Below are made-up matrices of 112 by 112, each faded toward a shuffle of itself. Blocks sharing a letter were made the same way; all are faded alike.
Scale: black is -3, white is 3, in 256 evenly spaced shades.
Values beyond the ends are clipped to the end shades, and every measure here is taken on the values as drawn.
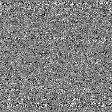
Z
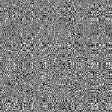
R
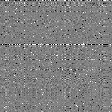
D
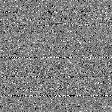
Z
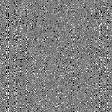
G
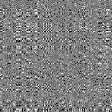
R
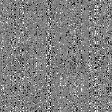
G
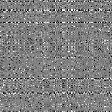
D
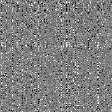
G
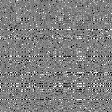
D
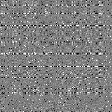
D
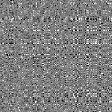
R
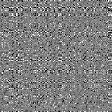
R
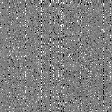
G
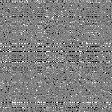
D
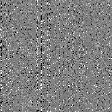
G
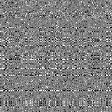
D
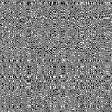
R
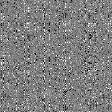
G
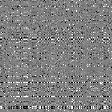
D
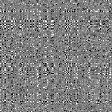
R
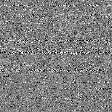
Z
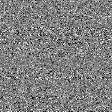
Z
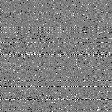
D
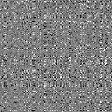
R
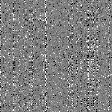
G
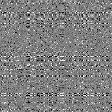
D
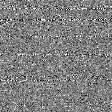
Z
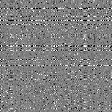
D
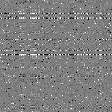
D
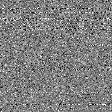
Z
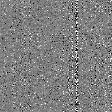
G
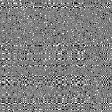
D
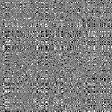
R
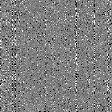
G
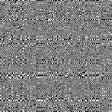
D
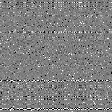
D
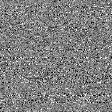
Z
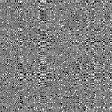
R
